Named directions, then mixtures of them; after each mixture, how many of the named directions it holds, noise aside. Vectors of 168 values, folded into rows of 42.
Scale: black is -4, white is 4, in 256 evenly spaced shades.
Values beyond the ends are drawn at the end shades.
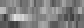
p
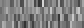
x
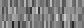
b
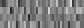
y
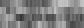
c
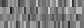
one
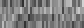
four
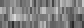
three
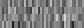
one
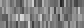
three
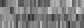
three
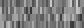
two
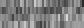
three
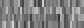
one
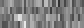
four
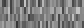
three
